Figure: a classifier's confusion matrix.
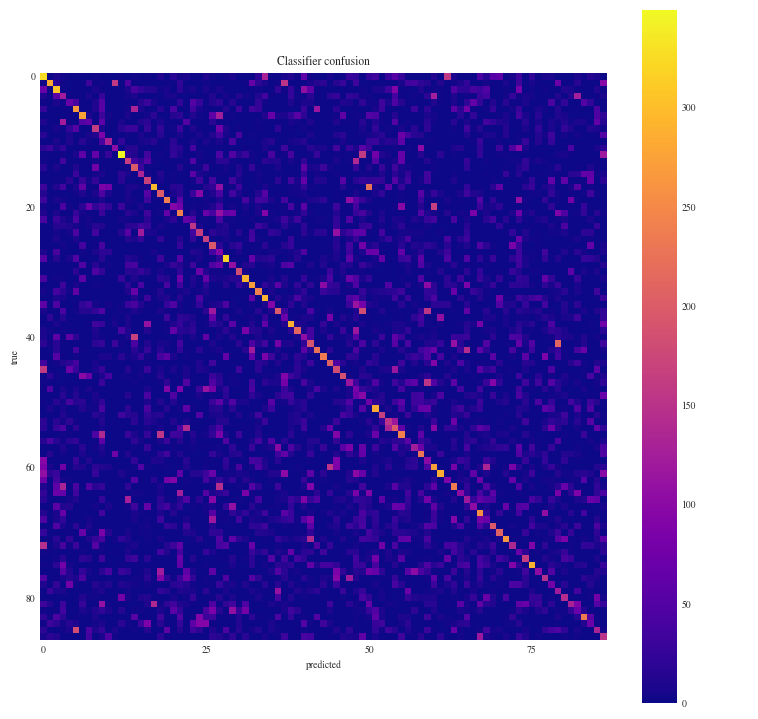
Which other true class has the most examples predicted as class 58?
11
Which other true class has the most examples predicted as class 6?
46
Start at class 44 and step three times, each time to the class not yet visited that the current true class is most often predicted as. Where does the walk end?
26
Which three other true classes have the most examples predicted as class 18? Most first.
55, 76, 77
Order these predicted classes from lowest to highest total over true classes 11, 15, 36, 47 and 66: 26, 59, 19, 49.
19, 26, 49, 59
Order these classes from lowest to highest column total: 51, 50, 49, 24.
24, 50, 51, 49
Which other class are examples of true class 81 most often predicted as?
17
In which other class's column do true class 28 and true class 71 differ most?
41
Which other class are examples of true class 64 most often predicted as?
21
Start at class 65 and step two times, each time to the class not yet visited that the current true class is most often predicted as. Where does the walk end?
48
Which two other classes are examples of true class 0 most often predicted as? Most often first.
62, 34
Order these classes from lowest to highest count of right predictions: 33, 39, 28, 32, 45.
45, 39, 33, 32, 28
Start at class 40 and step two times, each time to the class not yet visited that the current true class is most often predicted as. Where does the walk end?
8
